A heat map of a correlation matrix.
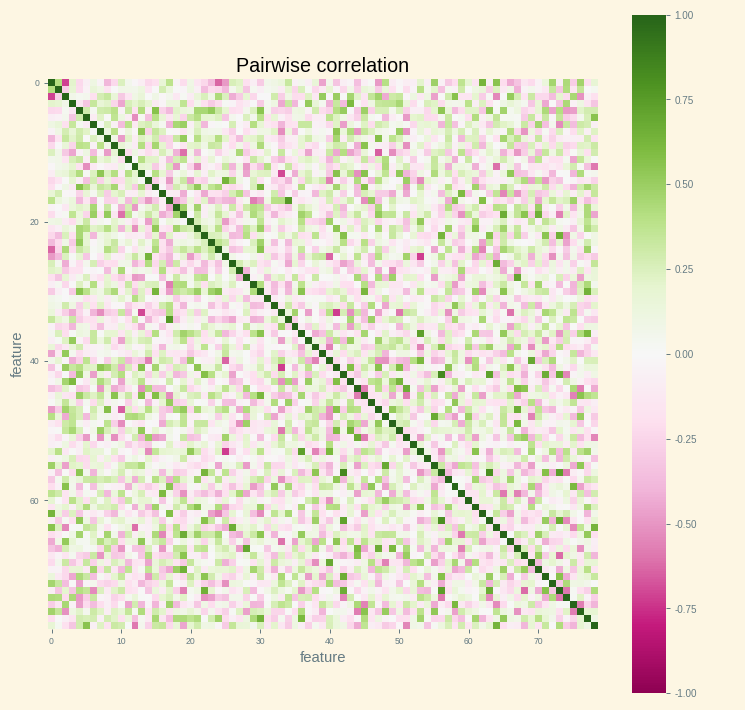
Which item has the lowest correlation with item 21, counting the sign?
12
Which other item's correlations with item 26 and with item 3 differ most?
43
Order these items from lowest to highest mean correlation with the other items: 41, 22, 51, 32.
51, 32, 22, 41
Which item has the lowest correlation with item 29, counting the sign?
17
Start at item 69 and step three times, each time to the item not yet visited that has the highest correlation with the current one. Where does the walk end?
36
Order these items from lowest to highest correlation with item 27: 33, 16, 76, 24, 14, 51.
24, 51, 33, 14, 76, 16
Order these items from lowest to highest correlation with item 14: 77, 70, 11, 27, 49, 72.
72, 77, 49, 27, 11, 70
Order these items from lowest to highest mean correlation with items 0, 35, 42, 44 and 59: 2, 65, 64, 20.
2, 65, 20, 64
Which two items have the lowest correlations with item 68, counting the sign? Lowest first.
73, 7
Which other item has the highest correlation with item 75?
58
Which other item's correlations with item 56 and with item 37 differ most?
42
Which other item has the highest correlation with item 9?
45
